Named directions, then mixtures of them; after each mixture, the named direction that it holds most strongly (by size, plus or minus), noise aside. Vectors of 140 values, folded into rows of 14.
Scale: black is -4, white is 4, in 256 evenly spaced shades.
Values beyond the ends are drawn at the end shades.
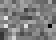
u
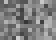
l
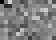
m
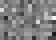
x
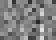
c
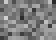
u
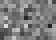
u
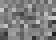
x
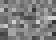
x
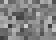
u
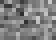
m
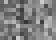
l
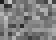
m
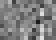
c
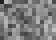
l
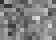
m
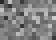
m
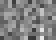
c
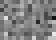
x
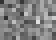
x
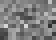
u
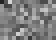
m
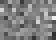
x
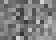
l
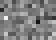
x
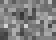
u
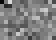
m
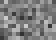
u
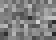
x
